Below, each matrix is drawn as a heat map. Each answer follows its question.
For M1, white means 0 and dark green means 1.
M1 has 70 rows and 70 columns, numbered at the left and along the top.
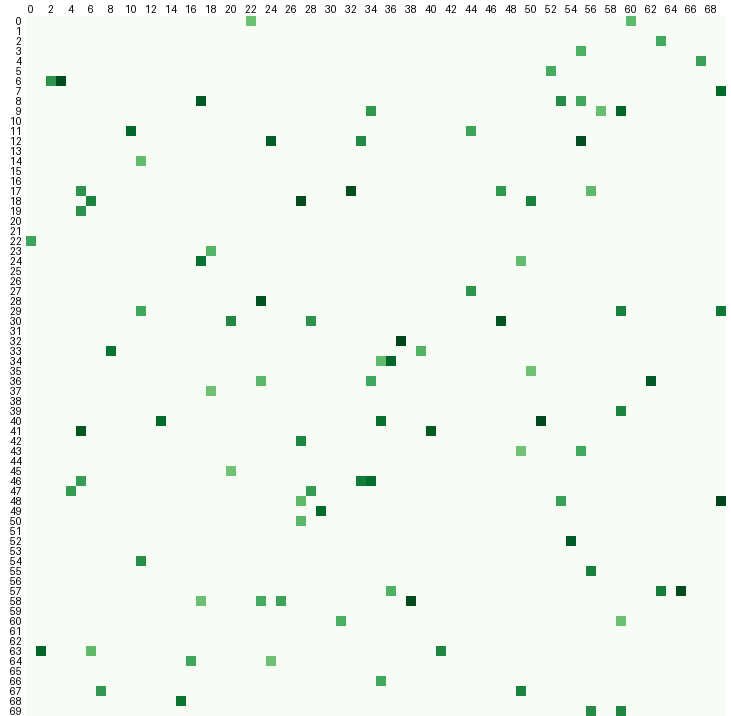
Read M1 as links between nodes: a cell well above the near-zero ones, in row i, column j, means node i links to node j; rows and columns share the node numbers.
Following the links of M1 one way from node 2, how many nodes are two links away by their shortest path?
3
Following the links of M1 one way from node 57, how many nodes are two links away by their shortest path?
6
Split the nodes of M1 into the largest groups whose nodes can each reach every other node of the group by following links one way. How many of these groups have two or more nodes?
3
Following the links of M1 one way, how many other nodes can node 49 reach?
7
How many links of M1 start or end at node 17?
7
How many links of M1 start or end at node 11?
5
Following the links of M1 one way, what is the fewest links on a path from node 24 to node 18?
4
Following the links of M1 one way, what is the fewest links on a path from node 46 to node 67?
6
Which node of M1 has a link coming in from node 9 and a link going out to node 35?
node 34
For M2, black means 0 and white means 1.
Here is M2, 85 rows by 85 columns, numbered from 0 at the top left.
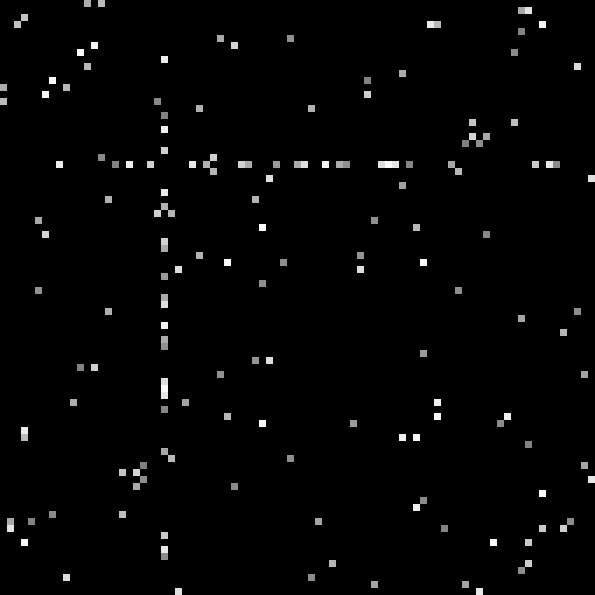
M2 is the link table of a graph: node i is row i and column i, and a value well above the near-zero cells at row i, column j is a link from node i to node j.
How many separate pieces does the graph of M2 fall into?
4
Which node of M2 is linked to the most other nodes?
node 23
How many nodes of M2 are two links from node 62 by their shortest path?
7
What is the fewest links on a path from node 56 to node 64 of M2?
2
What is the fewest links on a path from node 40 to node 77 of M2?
6
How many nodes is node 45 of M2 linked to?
1
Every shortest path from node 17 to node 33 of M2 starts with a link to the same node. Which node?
node 67
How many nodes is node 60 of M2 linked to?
3
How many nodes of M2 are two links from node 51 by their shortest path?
2
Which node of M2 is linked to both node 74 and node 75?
node 1
